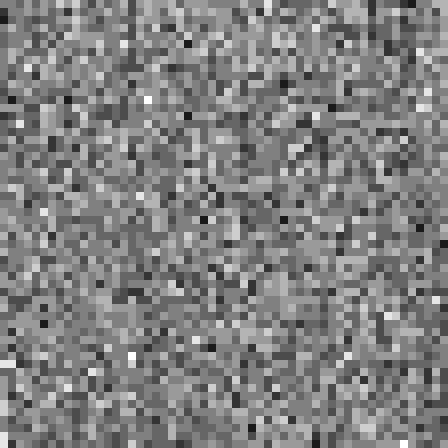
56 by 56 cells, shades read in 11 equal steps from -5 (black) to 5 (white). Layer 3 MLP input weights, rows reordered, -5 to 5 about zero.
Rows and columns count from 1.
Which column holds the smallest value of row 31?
56
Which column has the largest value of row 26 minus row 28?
26
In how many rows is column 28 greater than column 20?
19
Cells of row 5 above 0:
24
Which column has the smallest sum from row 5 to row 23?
31
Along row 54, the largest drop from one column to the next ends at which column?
32
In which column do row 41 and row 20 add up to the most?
30
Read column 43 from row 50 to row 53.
1 0 1 0
